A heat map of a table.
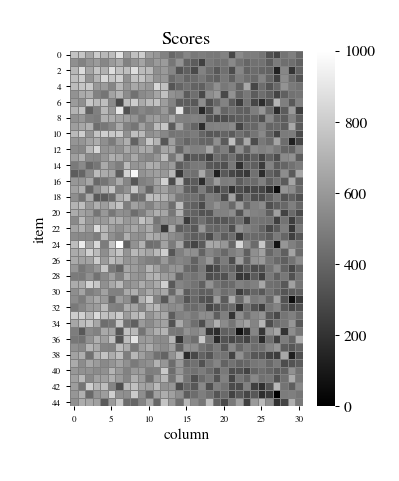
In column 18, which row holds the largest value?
44
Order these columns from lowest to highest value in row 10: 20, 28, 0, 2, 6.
20, 28, 2, 0, 6
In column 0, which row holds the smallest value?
15
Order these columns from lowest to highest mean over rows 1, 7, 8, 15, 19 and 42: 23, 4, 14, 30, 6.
23, 30, 14, 6, 4
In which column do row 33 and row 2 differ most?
29
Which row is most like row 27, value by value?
32
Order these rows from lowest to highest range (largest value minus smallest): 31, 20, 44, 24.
20, 44, 31, 24
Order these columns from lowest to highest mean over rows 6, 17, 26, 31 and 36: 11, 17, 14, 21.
21, 14, 17, 11
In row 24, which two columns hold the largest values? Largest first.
6, 1
